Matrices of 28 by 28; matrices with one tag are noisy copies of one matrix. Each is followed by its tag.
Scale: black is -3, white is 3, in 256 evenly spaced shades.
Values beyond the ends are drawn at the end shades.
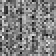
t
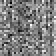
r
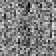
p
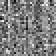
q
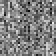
p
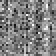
q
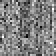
p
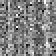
q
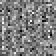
t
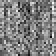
p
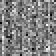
t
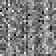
q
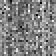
r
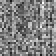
r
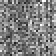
r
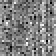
r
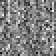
p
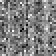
q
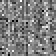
q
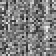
q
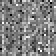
t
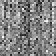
p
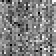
r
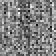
p
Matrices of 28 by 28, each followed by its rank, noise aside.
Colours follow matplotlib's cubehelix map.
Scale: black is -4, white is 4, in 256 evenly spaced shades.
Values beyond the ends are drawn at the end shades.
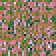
six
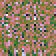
four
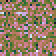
seven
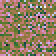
four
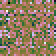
four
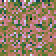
five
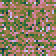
seven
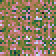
four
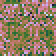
six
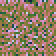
six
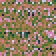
six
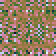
three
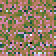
four
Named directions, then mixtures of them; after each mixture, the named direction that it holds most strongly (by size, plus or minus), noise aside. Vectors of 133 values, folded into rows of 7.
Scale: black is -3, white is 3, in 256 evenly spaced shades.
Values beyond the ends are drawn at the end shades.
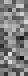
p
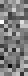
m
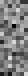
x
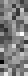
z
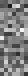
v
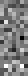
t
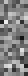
t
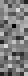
x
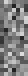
z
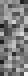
x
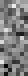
z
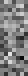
p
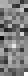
v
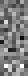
t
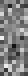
t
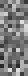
m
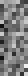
z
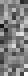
z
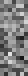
p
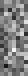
p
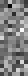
v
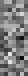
p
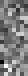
z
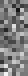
z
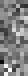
z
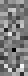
m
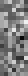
p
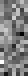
z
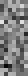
t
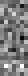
t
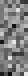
x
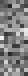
v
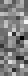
p
